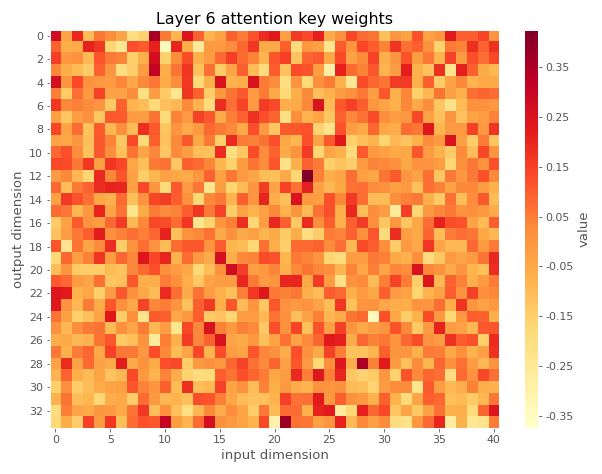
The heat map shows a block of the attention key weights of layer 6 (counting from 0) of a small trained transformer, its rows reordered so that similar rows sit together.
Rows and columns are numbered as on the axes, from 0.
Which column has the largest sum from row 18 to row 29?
40
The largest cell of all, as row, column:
12, 23
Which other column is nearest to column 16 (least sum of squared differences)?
17
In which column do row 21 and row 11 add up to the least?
26
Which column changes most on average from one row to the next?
13
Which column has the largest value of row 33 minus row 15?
21
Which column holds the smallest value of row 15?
31
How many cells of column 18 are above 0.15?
4
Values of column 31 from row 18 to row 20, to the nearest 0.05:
-0.15 -0.05 0.05
